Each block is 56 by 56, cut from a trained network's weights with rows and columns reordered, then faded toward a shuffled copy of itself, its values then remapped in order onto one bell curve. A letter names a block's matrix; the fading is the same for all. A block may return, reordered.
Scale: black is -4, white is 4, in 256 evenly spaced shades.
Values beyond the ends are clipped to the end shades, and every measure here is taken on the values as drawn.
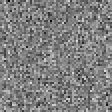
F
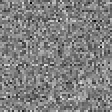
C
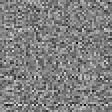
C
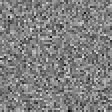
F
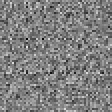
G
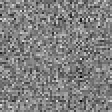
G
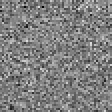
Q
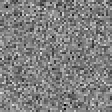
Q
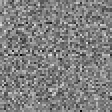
G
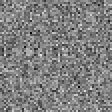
Q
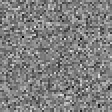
F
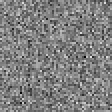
Q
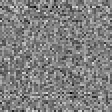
C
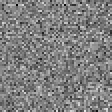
Q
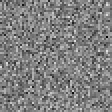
F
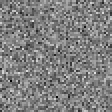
F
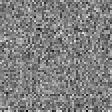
G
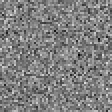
F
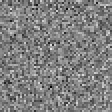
F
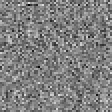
G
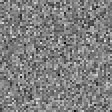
F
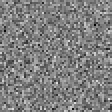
Q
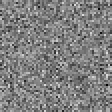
F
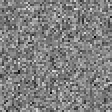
F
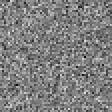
F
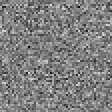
G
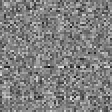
C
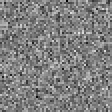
F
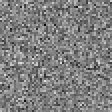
F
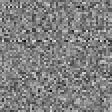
C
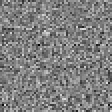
C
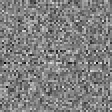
C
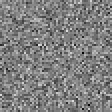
Q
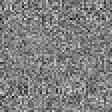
G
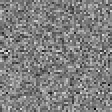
G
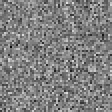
F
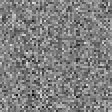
G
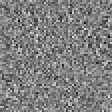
Q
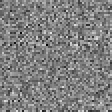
C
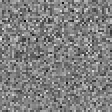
Q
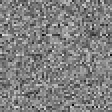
C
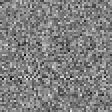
C
